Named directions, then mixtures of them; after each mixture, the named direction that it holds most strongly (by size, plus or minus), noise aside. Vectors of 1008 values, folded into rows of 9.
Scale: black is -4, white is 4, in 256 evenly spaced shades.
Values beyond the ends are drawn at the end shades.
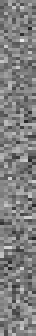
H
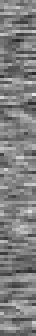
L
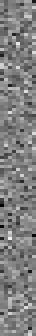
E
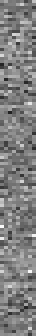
E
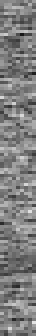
L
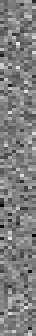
E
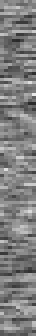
L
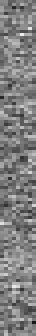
H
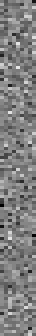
E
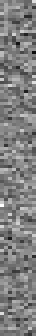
E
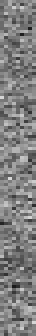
H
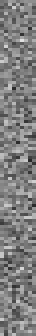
H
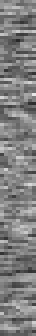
L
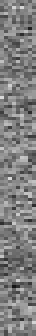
H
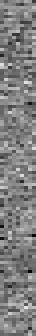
E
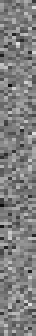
E
